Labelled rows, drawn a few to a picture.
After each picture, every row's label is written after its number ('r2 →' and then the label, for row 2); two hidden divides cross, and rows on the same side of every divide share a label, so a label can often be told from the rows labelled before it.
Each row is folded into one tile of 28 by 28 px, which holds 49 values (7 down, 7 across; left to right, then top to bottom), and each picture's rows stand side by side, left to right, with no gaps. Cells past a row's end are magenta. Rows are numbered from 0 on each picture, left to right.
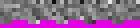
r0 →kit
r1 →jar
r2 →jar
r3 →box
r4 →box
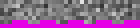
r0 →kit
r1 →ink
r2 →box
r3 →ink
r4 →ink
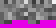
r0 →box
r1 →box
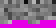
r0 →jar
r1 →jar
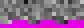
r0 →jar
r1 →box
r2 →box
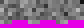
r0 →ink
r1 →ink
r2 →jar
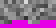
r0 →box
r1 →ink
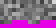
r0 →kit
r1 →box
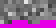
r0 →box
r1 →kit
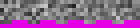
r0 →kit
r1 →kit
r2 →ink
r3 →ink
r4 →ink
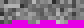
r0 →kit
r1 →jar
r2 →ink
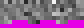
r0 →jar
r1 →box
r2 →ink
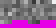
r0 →ink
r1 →box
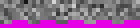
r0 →jar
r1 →box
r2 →kit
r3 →ink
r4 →ink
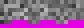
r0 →kit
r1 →kit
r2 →ink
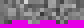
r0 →box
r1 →ink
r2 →kit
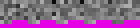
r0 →ink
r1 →jar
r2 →jar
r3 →jar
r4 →kit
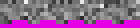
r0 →box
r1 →kit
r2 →box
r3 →kit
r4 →box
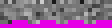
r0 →box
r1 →jar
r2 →jar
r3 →ink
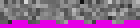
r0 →box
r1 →kit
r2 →jar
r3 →box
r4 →ink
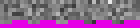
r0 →ink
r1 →ink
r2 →ink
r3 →box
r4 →kit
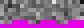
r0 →ink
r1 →box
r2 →jar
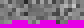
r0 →jar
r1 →jar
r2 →kit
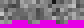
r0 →ink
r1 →jar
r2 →kit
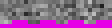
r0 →jar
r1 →kit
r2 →ink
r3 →ink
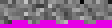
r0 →box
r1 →ink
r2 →jar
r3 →jar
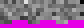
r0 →box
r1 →kit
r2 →jar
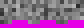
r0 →kit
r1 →ink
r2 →kit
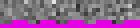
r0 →box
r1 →box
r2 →kit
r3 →kit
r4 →kit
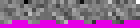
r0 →jar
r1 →ink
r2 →jar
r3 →box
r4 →box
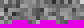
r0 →ink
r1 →jar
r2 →box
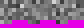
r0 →ink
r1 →box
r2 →kit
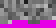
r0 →jar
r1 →kit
